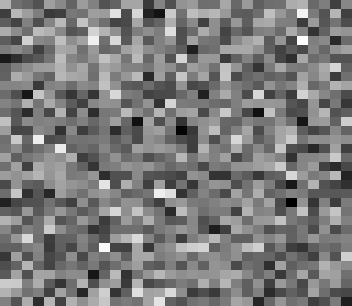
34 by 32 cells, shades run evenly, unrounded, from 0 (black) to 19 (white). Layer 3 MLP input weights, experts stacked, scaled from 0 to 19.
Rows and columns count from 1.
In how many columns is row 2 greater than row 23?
20
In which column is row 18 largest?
31
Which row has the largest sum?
8
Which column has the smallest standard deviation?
7
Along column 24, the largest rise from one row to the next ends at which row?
11
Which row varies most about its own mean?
2
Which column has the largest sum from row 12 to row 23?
6
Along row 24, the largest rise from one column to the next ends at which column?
17
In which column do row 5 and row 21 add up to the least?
27
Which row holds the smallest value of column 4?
34
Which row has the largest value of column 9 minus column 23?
4
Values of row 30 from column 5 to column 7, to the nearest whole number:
5 8 9
